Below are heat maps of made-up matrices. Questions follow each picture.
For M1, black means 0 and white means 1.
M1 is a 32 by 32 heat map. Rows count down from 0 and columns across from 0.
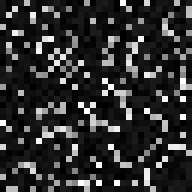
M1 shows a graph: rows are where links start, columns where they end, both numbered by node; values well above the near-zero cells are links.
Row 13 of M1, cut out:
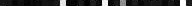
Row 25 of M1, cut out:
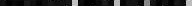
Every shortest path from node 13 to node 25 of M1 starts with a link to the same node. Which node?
node 30
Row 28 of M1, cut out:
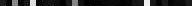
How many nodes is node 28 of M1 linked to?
4
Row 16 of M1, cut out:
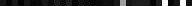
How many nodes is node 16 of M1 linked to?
3
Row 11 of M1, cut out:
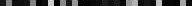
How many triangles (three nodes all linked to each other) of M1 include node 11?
7
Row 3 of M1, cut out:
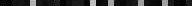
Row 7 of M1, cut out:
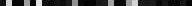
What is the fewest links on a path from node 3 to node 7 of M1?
2
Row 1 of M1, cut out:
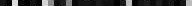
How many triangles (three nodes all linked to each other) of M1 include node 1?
5
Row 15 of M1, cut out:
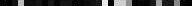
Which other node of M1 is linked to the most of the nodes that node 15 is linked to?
node 27
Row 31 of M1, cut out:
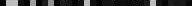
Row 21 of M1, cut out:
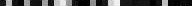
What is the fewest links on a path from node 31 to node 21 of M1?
2
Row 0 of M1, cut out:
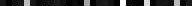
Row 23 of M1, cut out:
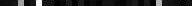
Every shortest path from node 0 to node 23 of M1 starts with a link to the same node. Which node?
node 29
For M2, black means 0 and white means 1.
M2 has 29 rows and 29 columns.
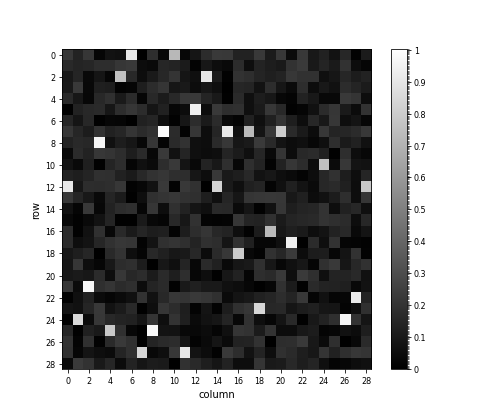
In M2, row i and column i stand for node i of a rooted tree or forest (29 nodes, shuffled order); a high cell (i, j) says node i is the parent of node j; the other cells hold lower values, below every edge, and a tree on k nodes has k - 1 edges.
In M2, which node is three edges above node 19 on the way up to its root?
23
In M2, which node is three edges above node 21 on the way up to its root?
27
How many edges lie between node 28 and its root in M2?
8
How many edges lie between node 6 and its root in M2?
9
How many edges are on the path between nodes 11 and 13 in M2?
6
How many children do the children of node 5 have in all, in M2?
3
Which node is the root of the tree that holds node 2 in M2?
22
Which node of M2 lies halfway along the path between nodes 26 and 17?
12
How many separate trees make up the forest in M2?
3
